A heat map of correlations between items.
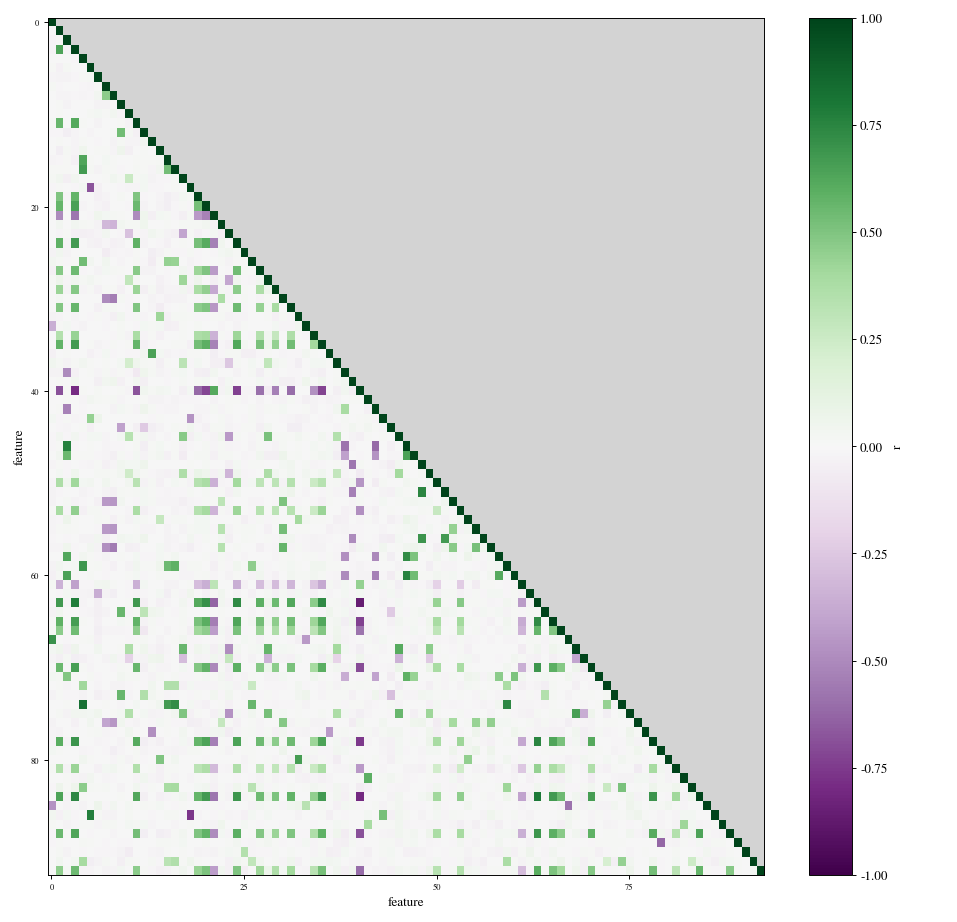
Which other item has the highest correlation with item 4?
74
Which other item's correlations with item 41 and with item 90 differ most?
82
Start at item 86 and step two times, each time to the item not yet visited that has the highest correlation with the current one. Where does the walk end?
43
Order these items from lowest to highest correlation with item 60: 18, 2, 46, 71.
18, 71, 2, 46
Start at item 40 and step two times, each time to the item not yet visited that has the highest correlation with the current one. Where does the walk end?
61
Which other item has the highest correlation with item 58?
46
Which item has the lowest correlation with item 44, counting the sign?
9
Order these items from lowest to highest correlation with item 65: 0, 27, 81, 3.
0, 81, 27, 3
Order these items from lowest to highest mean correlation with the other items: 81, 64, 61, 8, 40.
40, 61, 8, 64, 81
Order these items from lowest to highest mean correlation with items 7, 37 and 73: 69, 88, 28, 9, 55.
55, 69, 88, 28, 9
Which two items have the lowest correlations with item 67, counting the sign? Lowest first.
85, 33
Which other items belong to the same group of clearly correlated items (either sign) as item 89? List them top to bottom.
79
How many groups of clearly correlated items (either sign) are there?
15
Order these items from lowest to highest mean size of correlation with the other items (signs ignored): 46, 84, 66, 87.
87, 46, 66, 84
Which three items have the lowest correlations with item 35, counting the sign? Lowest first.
40, 21, 61
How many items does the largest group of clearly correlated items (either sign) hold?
25
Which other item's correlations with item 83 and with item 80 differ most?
32
